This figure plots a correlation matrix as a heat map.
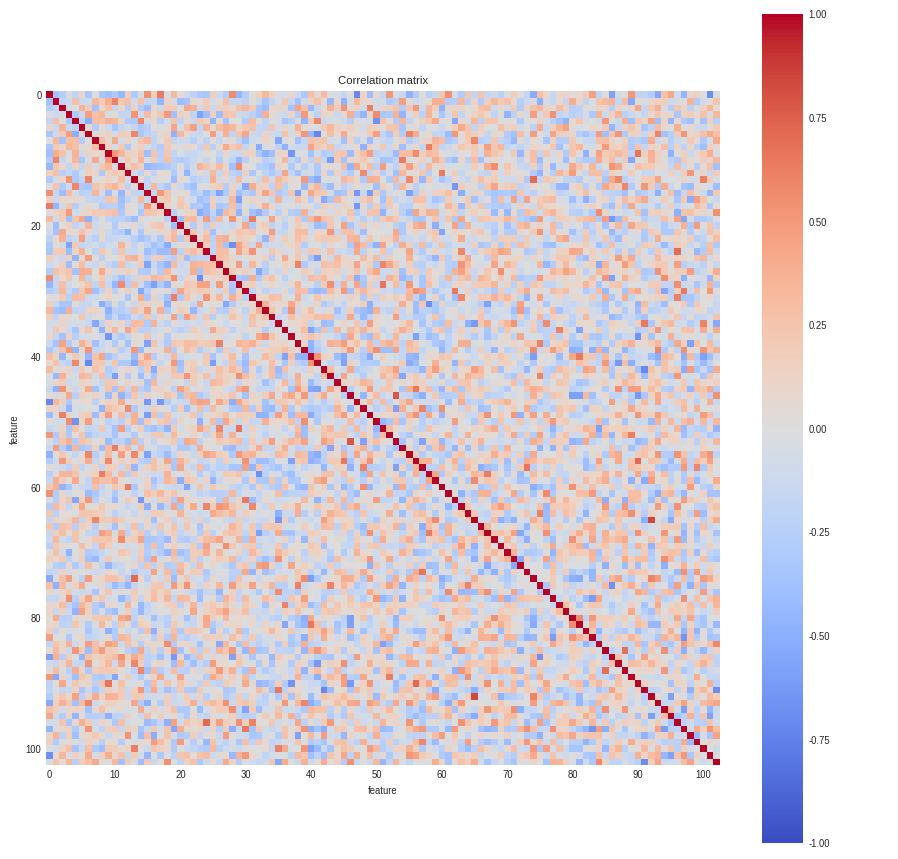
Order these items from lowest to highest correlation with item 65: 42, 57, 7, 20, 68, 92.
20, 57, 68, 42, 7, 92
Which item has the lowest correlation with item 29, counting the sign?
16
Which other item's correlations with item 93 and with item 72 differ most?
49
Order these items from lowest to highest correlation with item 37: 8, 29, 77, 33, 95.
8, 29, 77, 95, 33
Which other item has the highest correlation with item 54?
10
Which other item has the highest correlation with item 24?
96
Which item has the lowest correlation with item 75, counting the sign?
86
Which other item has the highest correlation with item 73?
57
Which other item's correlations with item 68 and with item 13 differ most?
39
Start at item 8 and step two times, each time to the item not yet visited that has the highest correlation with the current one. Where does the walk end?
67
